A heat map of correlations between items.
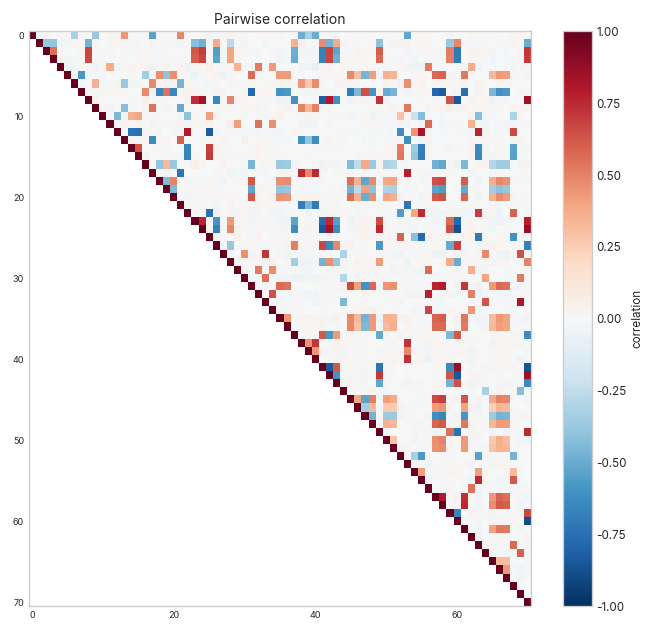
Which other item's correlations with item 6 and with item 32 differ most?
56
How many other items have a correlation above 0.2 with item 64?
4
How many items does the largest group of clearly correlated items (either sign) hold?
21
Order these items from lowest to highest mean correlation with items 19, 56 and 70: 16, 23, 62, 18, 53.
18, 53, 16, 62, 23
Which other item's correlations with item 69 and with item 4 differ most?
33
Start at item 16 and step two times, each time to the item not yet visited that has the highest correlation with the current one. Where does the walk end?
47
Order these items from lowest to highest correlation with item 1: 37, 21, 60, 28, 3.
3, 28, 21, 37, 60
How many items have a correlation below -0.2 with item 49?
6
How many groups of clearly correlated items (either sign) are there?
6
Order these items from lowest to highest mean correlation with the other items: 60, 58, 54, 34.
60, 54, 34, 58
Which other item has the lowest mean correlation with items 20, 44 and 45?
7
